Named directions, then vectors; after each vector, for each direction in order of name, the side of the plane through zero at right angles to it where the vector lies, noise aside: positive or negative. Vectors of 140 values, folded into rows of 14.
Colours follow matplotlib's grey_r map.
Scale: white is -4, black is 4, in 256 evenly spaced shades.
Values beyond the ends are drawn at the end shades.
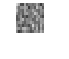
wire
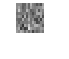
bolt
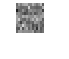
negative, negative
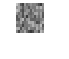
positive, positive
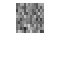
positive, negative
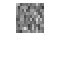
negative, positive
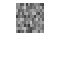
negative, positive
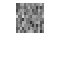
negative, negative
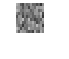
positive, positive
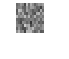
positive, negative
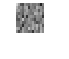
positive, positive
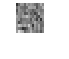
positive, negative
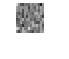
positive, positive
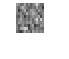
negative, positive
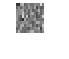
negative, negative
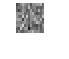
negative, negative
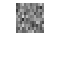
negative, negative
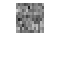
positive, positive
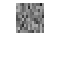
positive, positive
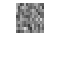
negative, positive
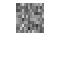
negative, negative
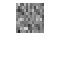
negative, positive
